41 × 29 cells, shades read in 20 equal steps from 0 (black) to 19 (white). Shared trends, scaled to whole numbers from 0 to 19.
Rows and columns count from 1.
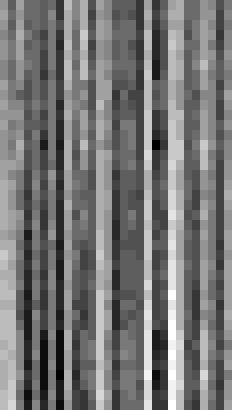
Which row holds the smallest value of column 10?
38
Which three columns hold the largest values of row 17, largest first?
22, 19, 26
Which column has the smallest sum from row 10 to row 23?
8
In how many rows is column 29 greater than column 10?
37
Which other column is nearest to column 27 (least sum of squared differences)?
7
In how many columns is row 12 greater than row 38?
11
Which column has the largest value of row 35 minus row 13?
2
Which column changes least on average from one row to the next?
18
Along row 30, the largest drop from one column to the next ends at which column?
20
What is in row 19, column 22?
15
